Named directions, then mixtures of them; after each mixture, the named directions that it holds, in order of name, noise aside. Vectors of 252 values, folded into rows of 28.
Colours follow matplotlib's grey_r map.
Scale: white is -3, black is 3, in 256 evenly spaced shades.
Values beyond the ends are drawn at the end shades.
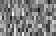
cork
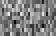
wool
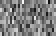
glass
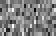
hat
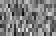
cork.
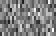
glass.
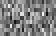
cork, wool.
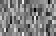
cork, glass, hat.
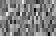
glass, hat, wool.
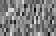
glass, hat, wool.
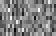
cork.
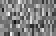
wool.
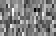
cork, hat, wool.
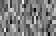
cork, glass, hat.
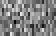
wool.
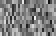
glass.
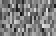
cork, glass, wool.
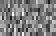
cork.
